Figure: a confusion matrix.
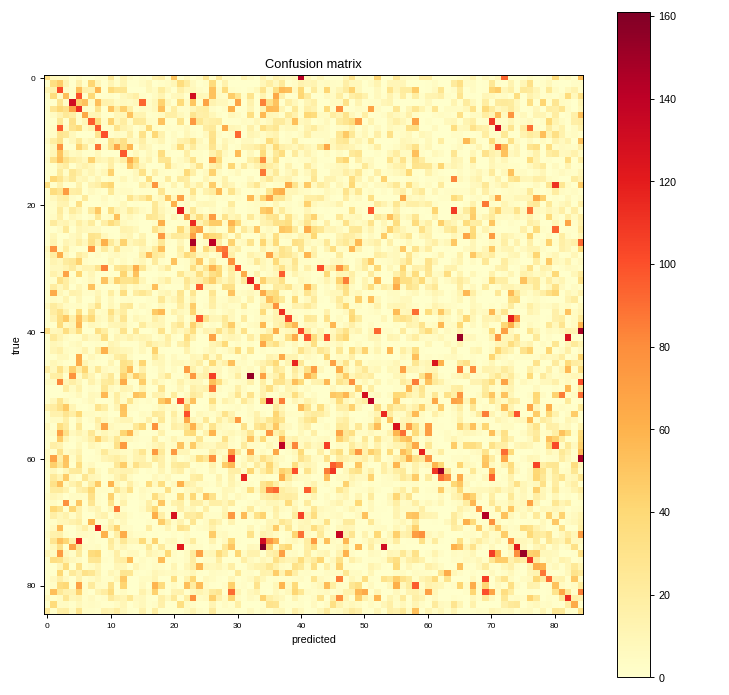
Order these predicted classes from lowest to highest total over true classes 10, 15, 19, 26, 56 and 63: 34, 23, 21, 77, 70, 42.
42, 21, 77, 34, 70, 23
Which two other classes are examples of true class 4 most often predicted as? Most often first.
15, 34
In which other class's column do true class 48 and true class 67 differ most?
84
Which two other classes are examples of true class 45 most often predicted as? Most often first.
61, 39
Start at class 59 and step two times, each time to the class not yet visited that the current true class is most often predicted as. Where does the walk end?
46
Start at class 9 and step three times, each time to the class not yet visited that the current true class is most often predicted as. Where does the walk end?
54
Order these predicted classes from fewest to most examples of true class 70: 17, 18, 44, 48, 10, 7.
17, 10, 48, 44, 18, 7
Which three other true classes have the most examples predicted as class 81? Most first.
50, 56, 69
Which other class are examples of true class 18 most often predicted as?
3
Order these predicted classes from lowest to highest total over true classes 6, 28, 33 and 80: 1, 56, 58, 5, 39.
56, 1, 39, 5, 58
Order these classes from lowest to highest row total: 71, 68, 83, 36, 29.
83, 36, 68, 29, 71
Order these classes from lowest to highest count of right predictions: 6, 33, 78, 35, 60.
35, 6, 60, 78, 33
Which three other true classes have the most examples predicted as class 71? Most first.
8, 11, 41
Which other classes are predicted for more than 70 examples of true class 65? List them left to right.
35, 36, 41
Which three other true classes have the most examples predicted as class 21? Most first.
74, 51, 19
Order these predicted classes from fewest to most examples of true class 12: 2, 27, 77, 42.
42, 77, 27, 2
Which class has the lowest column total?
0
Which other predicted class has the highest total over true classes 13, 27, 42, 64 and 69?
34
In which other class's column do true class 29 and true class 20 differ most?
69
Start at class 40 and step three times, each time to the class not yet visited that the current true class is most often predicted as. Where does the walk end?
37
